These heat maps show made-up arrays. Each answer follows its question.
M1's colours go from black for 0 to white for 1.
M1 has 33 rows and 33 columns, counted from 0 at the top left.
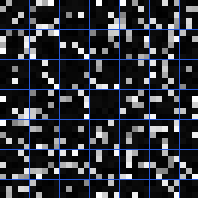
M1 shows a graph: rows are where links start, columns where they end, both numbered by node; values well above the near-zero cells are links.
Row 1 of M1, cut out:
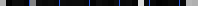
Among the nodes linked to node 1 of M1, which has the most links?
node 5
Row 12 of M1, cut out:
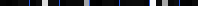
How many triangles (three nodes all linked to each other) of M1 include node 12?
2
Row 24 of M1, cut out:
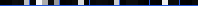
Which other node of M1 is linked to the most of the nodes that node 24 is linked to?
node 28
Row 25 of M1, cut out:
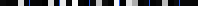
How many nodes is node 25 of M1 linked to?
9
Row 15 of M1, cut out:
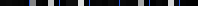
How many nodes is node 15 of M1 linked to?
5
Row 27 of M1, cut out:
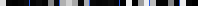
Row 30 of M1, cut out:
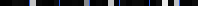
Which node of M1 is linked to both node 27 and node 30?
node 14
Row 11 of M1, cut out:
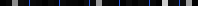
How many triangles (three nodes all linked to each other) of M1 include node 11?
0
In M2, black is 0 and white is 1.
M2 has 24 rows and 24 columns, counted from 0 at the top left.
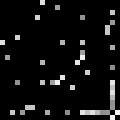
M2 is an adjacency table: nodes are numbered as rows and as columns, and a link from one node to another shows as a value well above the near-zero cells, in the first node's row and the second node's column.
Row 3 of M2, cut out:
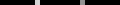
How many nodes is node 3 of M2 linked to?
2
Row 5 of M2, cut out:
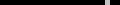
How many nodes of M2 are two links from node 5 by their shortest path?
2
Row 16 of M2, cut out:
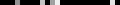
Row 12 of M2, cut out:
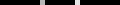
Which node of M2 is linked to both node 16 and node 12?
node 8
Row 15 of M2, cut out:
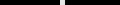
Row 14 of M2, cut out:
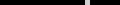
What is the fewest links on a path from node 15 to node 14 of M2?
6
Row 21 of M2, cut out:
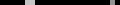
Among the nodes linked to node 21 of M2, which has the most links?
node 22
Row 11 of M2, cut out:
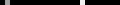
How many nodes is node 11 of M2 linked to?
2
